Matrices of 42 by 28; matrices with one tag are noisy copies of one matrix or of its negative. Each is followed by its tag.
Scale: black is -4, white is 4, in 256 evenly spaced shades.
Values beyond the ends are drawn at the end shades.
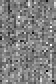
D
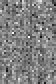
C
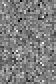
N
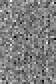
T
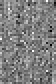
D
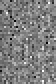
T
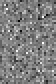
N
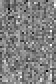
D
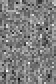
C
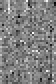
D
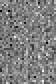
T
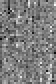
D
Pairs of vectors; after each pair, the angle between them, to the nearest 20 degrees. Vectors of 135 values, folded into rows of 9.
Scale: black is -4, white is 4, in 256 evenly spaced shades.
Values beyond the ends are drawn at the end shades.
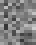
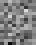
60 degrees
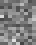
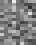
100 degrees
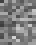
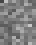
40 degrees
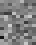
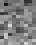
60 degrees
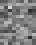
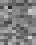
160 degrees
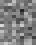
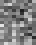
20 degrees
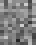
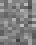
20 degrees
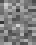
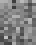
100 degrees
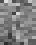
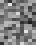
100 degrees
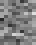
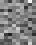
80 degrees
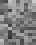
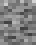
60 degrees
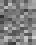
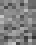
160 degrees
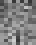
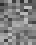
40 degrees
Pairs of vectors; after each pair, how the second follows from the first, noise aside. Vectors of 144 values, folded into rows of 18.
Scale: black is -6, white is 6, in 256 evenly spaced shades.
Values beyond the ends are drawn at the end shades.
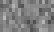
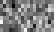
wrapped around, scaled up.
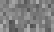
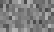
shuffled.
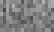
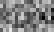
wrapped around, negated, scaled up.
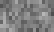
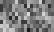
scaled up.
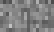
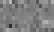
negated, partly zeroed.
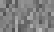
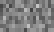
shuffled.
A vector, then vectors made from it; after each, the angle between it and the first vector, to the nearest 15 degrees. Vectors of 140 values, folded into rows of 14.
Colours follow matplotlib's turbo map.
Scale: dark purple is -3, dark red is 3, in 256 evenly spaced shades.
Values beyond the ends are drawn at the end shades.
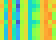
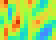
120 degrees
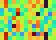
120 degrees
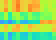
105 degrees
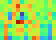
120 degrees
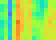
120 degrees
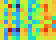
30 degrees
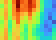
135 degrees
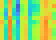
15 degrees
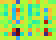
75 degrees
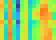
15 degrees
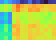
105 degrees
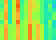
150 degrees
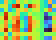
135 degrees
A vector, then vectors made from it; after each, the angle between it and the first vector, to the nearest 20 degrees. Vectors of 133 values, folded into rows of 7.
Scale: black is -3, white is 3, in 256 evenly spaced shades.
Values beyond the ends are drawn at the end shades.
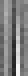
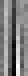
20 degrees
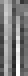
20 degrees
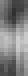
80 degrees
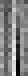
160 degrees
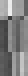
100 degrees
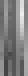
80 degrees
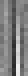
20 degrees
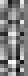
120 degrees
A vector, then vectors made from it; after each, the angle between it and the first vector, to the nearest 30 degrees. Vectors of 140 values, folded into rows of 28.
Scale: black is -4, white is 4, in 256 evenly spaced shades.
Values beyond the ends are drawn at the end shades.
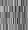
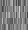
120 degrees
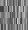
150 degrees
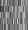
150 degrees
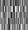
120 degrees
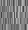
120 degrees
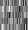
60 degrees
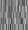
90 degrees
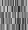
60 degrees
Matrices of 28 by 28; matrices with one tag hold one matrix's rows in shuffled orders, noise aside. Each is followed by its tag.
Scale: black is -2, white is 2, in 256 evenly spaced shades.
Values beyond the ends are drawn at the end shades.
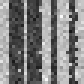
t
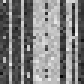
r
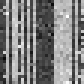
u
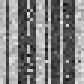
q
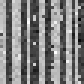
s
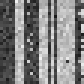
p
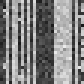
u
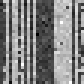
u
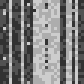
r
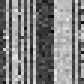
u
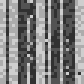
q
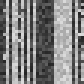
u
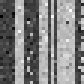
p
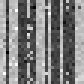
q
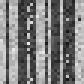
q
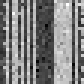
u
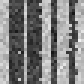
t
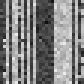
u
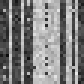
r
